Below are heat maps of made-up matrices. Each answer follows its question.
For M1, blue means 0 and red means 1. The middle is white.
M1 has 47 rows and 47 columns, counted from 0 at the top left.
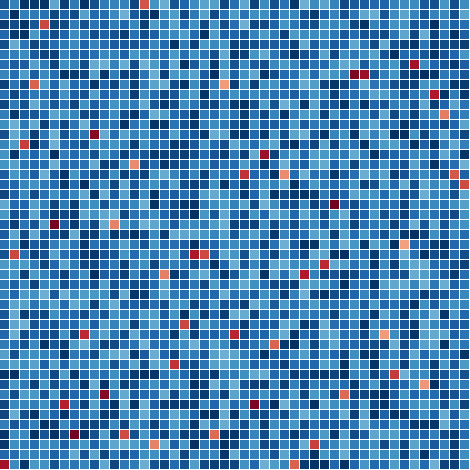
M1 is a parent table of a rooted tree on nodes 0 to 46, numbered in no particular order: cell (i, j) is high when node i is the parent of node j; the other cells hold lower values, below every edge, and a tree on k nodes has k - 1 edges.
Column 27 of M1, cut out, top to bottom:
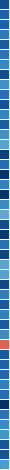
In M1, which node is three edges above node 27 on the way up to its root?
37
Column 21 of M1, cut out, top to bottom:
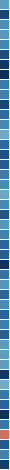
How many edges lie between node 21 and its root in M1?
8
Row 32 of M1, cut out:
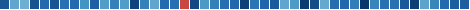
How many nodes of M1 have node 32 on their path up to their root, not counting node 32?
7
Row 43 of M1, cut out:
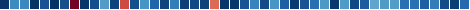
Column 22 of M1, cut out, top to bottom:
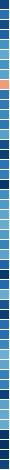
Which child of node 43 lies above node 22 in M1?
7
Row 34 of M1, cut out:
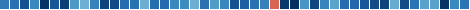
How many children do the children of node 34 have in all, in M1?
2
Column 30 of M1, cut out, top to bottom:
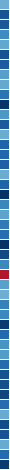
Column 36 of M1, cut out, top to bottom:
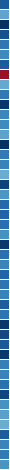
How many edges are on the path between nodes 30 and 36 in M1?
7
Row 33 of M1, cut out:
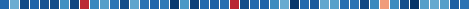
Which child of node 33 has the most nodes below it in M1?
8
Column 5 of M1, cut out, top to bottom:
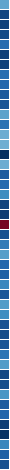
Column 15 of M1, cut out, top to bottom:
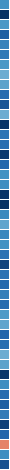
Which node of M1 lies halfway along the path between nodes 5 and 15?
11
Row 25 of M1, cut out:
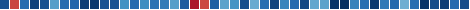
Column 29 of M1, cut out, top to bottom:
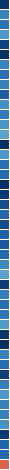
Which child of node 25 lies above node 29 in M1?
20
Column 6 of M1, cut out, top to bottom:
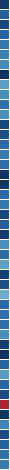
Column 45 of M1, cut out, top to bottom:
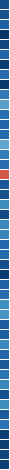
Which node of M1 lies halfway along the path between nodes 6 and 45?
24
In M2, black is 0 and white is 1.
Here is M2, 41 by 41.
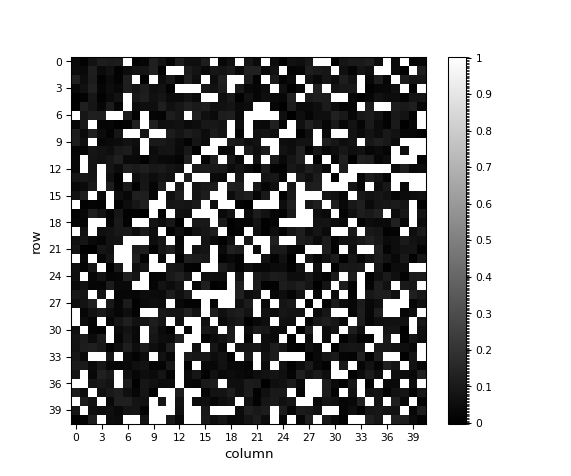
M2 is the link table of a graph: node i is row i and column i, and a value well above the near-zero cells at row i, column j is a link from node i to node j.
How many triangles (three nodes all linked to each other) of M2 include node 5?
6
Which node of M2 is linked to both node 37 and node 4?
node 31
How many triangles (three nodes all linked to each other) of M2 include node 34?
3
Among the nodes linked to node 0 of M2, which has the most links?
node 16
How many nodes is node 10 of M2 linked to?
8
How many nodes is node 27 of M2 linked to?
12
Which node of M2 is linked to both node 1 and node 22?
node 11
